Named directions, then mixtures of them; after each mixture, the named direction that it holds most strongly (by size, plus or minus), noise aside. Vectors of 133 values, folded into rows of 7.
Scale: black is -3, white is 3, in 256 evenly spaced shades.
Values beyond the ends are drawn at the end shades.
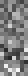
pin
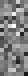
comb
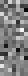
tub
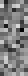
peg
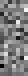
tub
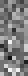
pin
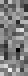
tub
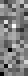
peg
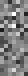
comb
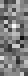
peg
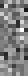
tub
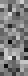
pin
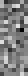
peg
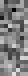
peg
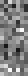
tub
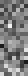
pin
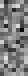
peg
